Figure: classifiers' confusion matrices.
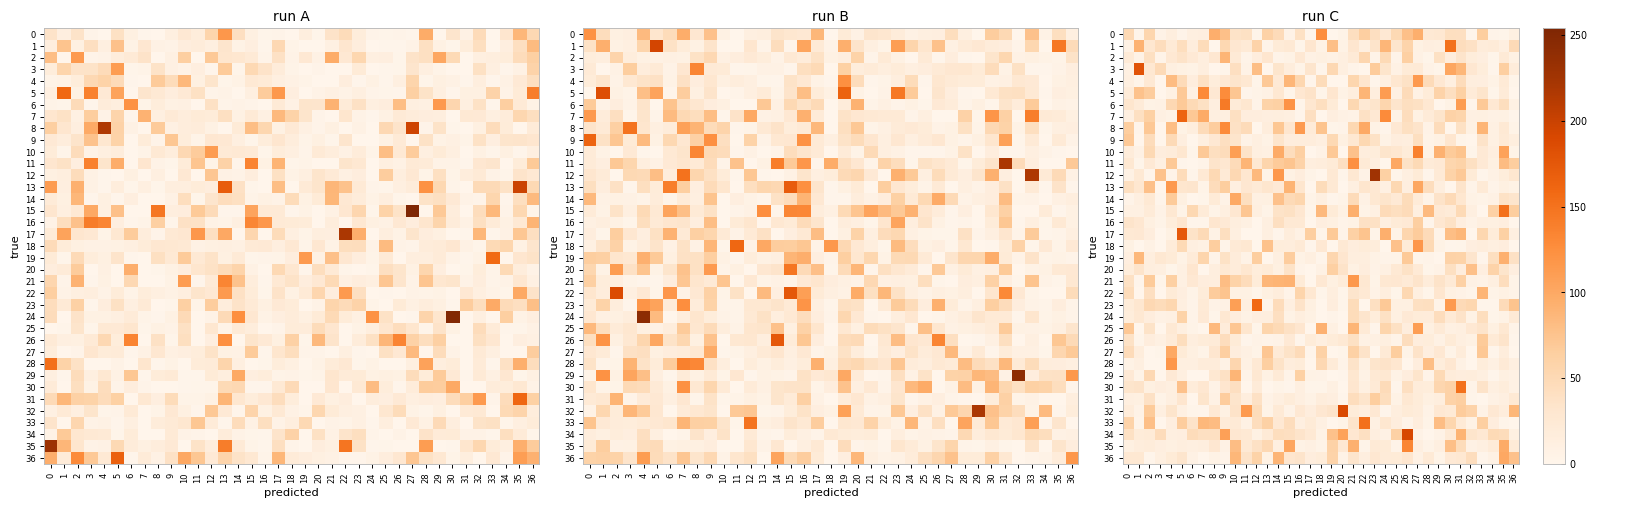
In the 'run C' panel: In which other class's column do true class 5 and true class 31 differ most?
7
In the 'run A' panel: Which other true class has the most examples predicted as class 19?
33
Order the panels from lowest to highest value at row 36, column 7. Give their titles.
run C, run A, run B
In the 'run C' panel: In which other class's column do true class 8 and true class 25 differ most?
9
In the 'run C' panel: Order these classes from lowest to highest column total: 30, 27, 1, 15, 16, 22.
1, 16, 22, 15, 27, 30
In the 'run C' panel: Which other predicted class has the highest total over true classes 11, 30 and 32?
31
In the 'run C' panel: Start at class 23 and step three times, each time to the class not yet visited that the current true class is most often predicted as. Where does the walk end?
10
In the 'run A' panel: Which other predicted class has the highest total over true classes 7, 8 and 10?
27
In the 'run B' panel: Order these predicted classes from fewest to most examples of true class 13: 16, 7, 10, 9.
10, 9, 7, 16
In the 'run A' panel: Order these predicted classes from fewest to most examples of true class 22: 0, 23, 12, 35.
12, 23, 0, 35
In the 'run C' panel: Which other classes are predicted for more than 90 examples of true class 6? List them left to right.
9, 15, 31
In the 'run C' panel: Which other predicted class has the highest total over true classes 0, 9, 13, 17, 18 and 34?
27
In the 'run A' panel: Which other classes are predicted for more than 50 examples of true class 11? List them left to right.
3, 5, 13, 15, 17, 36
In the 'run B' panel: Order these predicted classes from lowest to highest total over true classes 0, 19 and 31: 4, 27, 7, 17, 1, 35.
35, 27, 17, 1, 7, 4
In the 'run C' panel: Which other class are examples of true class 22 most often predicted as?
33
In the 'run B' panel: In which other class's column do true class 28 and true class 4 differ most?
8
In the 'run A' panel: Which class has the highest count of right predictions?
13
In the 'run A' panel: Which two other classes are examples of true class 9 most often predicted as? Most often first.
3, 5
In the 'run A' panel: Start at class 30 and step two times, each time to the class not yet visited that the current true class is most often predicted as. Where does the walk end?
14
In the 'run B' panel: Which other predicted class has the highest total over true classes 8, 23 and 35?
7
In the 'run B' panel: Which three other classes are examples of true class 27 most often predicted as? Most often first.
9, 36, 35
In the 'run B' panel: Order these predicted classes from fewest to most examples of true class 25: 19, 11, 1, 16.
11, 19, 1, 16
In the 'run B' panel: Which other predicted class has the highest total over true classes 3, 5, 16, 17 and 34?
23
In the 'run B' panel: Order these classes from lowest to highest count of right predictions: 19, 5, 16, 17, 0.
16, 19, 17, 5, 0
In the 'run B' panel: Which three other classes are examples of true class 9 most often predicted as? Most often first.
0, 16, 31
